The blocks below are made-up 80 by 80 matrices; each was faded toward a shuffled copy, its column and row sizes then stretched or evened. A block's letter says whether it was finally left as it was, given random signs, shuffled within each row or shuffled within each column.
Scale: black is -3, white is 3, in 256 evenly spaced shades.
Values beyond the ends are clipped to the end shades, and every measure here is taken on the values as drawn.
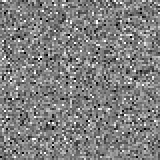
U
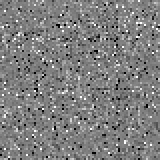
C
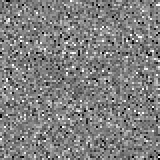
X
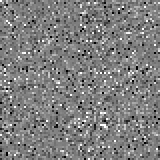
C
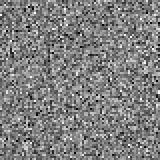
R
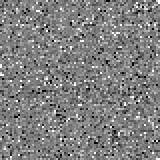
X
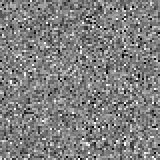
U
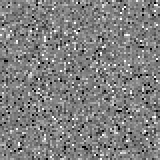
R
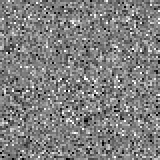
X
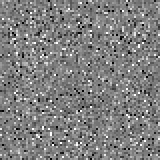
U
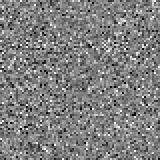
U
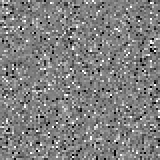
R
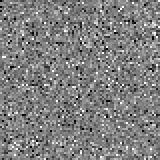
U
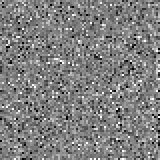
C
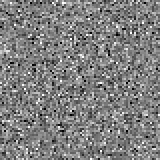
X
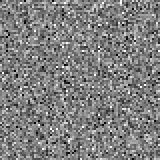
R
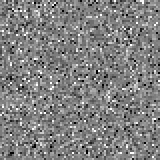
C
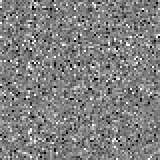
C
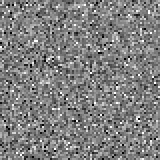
X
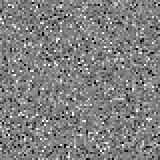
X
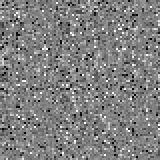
U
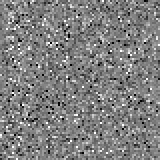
R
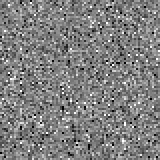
R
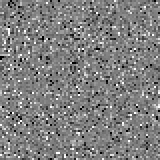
C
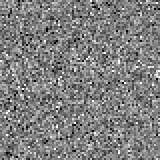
R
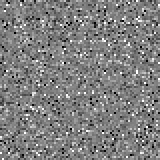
X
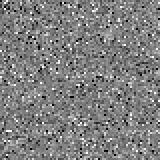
X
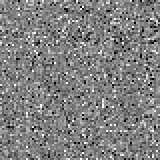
C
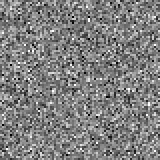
C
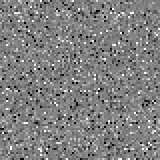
X
